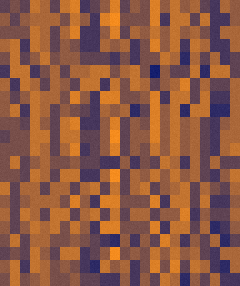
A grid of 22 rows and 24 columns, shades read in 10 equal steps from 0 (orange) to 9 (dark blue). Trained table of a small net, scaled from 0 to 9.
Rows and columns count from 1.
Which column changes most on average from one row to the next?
11
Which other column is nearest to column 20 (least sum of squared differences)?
2
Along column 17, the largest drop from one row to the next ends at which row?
19
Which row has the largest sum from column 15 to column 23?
6
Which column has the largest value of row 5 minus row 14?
12
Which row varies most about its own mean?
9
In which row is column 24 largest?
22
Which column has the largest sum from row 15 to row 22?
23
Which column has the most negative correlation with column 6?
20
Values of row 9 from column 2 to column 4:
2 7 2
